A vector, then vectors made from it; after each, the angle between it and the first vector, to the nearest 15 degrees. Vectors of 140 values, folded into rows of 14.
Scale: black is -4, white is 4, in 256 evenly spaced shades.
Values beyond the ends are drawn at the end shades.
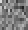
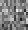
90 degrees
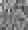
30 degrees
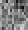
30 degrees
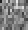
150 degrees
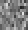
60 degrees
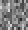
60 degrees
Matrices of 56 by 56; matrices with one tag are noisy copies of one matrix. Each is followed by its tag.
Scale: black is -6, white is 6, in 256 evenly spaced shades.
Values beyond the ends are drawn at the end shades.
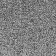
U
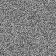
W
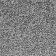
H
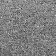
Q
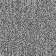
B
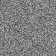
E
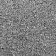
Q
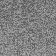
U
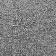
Q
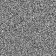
E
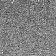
H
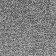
H
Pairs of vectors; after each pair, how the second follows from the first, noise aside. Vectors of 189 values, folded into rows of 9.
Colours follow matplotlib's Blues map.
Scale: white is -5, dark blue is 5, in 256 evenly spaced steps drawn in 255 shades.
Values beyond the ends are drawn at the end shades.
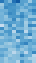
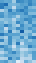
reversed, negated.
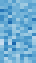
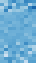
wrapped around, negated, partly zeroed.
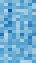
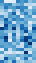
reversed, scaled up.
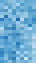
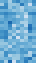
wrapped around.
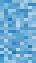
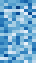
reversed, negated, scaled up.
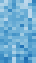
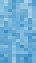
shrunk.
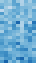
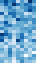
reversed, scaled up.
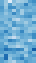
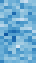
wrapped around.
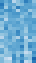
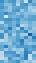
shuffled.
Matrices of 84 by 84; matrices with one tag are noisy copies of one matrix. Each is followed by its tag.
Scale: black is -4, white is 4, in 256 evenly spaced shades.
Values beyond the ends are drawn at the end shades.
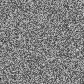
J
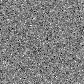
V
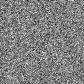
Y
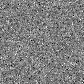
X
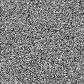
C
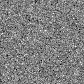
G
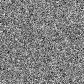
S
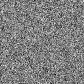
G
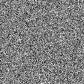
V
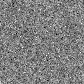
S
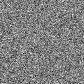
G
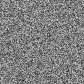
C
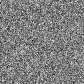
X
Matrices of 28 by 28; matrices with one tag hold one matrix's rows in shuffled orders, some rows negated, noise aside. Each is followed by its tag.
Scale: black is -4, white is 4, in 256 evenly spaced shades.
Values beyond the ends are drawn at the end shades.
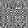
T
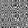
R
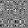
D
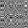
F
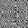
R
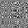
R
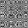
F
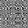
T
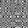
T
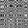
F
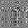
R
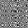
R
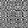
T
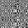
R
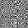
R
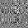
R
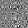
R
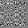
D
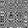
F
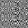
R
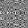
D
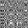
F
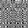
T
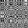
F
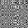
R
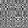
T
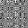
D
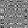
F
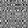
T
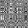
F
